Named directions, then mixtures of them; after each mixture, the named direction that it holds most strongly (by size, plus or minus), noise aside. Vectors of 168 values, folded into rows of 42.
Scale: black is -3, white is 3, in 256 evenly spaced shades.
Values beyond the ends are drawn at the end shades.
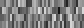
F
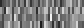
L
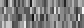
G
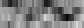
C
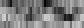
C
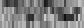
C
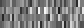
L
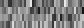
F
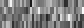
G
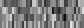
F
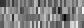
L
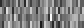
L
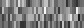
F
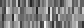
L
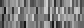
L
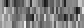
G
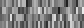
F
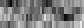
C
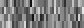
G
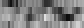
C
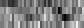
C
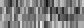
L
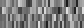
F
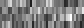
F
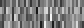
L
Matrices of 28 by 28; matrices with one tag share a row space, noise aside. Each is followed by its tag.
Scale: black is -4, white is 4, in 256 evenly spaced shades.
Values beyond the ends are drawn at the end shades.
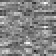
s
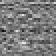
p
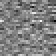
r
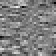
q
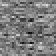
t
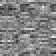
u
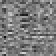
p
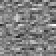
r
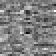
s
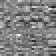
r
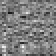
p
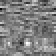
s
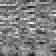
u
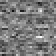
t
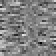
q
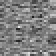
r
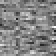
u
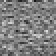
p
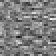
r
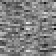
s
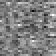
r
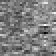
s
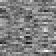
s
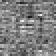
t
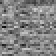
p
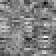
s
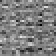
t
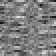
q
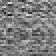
p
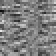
q
